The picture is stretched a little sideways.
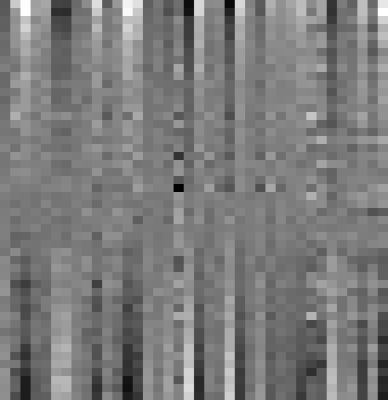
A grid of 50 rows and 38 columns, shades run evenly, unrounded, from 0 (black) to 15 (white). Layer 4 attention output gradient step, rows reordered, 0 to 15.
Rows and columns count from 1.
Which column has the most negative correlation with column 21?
18
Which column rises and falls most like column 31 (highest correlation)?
36
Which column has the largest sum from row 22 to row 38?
23
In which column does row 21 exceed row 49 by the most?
13
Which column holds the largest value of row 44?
19
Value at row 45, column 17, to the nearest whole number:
8
